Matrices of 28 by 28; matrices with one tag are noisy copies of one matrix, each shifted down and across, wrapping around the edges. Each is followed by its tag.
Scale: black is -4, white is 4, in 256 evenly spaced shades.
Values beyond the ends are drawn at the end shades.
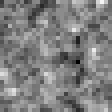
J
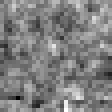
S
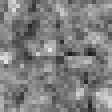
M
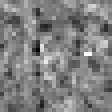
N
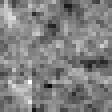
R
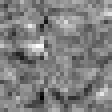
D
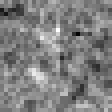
R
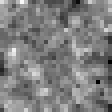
J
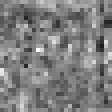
N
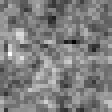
S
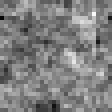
R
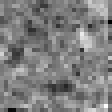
R
